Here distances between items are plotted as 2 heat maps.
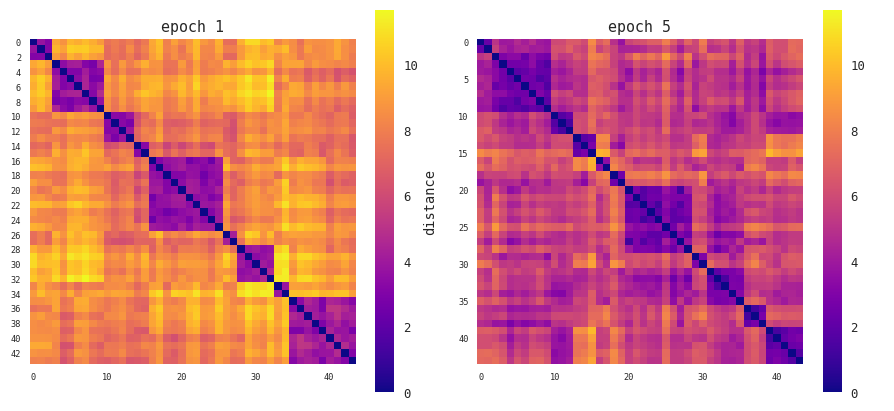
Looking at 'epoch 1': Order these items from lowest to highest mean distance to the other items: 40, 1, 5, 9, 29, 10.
40, 10, 9, 5, 1, 29
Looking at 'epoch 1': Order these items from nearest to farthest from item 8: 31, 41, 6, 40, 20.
6, 41, 40, 20, 31
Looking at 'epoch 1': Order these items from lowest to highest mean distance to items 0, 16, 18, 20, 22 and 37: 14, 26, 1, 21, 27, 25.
21, 25, 14, 27, 1, 26
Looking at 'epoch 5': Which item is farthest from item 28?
2
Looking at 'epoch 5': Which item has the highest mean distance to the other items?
15
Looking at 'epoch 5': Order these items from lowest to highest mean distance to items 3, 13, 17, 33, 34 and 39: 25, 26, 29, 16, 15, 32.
32, 26, 29, 16, 25, 15
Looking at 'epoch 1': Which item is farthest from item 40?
34
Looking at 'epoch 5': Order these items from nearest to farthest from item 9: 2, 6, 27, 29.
6, 2, 29, 27
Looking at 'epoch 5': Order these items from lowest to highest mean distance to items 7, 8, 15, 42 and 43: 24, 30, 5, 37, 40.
5, 40, 24, 37, 30
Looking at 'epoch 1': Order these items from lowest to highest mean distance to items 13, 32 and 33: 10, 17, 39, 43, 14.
10, 14, 43, 39, 17
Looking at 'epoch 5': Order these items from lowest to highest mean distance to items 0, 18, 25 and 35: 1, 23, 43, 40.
1, 23, 40, 43
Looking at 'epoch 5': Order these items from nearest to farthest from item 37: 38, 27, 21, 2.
38, 27, 2, 21
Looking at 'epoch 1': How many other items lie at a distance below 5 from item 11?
3
